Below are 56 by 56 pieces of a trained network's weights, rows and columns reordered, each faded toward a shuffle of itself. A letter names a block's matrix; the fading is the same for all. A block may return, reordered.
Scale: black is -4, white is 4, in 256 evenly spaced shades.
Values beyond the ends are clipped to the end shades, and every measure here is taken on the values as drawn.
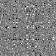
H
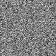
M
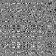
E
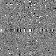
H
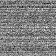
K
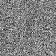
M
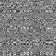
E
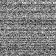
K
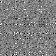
H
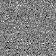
H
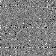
H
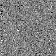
H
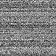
K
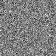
M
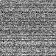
K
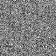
M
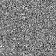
M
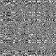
E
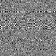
E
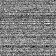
K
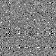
H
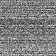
K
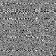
E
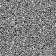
M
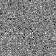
H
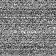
K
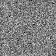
M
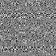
E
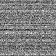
K
